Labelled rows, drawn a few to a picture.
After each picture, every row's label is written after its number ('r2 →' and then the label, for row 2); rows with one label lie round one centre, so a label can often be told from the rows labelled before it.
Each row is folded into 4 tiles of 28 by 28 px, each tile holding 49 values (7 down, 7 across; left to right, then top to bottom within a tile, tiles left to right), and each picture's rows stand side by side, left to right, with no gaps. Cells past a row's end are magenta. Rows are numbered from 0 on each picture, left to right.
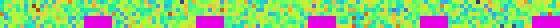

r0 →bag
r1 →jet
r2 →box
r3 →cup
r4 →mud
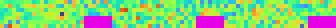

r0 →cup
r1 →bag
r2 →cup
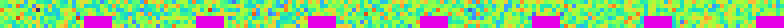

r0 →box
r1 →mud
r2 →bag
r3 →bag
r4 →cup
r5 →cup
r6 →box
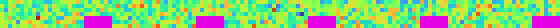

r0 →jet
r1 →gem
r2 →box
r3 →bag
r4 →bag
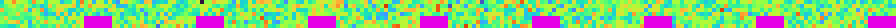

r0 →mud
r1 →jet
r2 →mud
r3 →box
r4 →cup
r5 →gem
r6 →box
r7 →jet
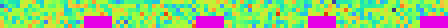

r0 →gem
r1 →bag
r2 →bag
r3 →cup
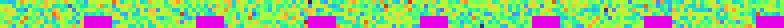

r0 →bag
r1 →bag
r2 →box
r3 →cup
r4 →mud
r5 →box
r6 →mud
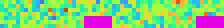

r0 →box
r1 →cup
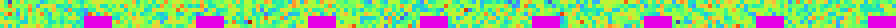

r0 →bag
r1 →box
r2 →mud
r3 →cup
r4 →box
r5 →box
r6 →jet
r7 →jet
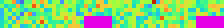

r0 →mud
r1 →mud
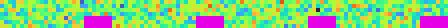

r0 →cup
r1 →gem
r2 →cup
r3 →box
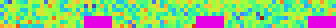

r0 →cup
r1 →cup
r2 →jet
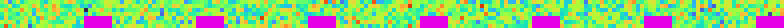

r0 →bag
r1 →bag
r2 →jet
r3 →cup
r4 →bag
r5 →cup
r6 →mud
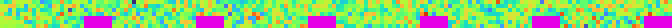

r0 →bag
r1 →mud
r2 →gem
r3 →mud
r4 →mud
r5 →mud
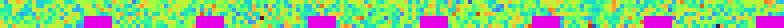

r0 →jet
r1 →mud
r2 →jet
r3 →bag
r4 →bag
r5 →box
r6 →mud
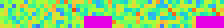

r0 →cup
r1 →gem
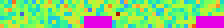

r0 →mud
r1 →bag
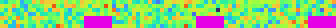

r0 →mud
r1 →cup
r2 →box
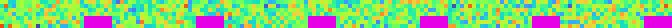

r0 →cup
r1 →cup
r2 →bag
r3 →cup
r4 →cup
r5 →cup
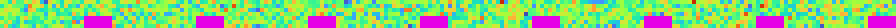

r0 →bag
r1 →jet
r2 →gem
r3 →gem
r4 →box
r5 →bag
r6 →jet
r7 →gem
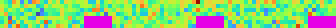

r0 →mud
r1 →jet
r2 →mud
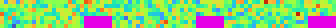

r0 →jet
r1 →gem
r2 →mud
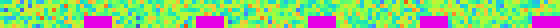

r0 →cup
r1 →cup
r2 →jet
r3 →bag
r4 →bag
